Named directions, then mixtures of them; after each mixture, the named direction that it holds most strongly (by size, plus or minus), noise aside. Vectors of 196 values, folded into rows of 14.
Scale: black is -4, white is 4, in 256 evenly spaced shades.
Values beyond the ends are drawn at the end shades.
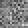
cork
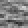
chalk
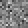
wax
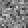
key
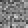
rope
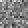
rope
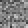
rope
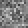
cork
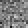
rope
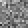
rope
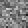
key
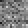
rope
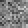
cork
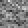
chalk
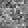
key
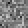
key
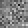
cork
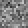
key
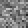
key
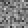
rope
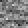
chalk
